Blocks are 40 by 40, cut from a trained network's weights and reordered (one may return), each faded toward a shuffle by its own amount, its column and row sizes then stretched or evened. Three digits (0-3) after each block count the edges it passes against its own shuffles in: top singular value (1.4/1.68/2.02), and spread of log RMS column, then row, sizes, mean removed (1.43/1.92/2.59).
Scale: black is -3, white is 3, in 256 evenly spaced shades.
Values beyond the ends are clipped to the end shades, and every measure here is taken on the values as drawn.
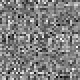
2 0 2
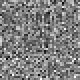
1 0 0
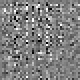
1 3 2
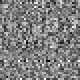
1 0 2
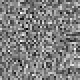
2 1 0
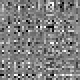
2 3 3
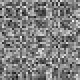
3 0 0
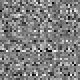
2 1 3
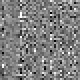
1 3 0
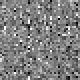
1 2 0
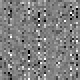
0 3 0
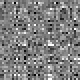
3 2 3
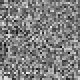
0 0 0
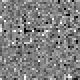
0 1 1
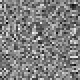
2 1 1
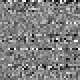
0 1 3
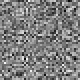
3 1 2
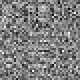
2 0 1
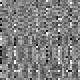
3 2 0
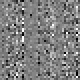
1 3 0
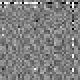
3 0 1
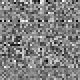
0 1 3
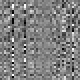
3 3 0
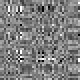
3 2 1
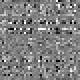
1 2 3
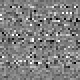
0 0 3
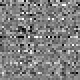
0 1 3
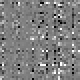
0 3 2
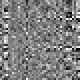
3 3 1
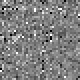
0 2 1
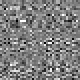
3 1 3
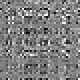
3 2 3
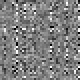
2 3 1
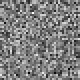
2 0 0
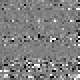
2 1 3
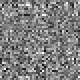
1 0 2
